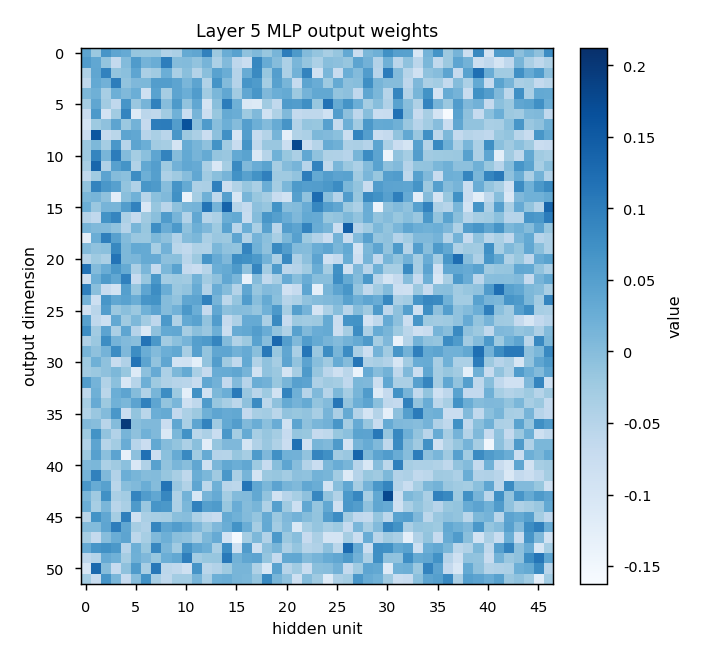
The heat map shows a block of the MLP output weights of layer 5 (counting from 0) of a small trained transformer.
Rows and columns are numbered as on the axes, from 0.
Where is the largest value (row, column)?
36, 4
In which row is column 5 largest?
30
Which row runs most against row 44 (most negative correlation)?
45
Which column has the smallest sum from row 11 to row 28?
42
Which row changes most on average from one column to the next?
14
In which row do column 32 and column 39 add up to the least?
47
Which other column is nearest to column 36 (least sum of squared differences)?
18
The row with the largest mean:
29
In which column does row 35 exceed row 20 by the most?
33
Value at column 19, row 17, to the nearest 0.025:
-0.05
